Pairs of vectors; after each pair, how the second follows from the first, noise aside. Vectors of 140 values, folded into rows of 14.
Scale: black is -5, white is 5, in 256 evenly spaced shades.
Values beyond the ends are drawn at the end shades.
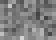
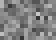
sign-scrambled.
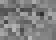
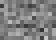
shuffled.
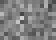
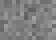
wrapped around, shrunk.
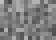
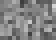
wrapped around, negated.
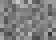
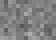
wrapped around, shrunk.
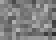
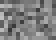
reversed, negated.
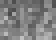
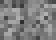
wrapped around, negated.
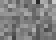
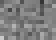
reversed, partly zeroed.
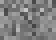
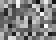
wrapped around, negated, scaled up.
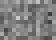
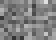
wrapped around, negated.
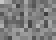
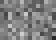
reversed, negated.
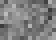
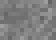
negated, shrunk.
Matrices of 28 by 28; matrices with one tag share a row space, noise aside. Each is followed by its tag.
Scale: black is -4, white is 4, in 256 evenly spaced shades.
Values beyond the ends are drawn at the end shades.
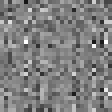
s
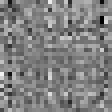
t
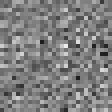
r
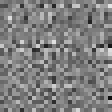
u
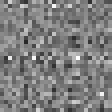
u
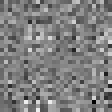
s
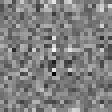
u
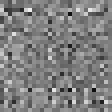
t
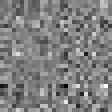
r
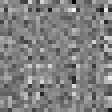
s
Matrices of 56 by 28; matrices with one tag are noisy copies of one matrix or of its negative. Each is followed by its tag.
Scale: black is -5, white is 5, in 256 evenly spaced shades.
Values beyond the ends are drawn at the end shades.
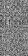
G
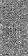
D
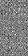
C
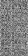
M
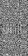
D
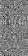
G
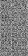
M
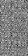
M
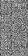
M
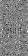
D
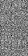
M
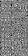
M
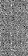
M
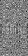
D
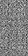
C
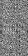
D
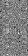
D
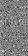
G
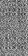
C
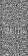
D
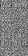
M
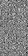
C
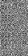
M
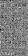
M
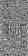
D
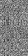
G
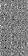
M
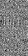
G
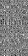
G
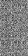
M
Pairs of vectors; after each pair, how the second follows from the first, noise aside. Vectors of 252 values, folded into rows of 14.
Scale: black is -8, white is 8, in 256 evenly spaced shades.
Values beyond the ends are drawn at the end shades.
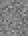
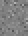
wrapped around, partly zeroed.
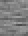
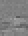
wrapped around, partly zeroed.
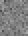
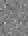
wrapped around, negated, partly zeroed.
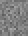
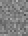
shuffled.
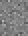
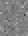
reversed, negated, partly zeroed.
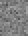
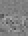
wrapped around, partly zeroed.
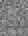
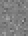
wrapped around, partly zeroed.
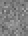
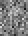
reversed, scaled up.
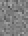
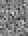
wrapped around, scaled up.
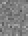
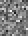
wrapped around, scaled up.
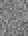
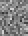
wrapped around, scaled up.
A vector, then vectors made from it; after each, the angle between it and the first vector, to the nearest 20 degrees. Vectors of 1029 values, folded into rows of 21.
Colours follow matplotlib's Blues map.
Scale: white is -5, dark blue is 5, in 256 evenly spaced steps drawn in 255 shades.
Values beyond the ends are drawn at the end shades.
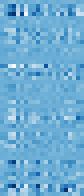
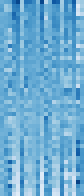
80 degrees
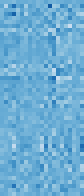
60 degrees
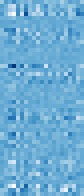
160 degrees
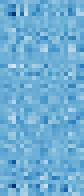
40 degrees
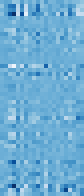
20 degrees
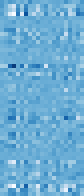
160 degrees
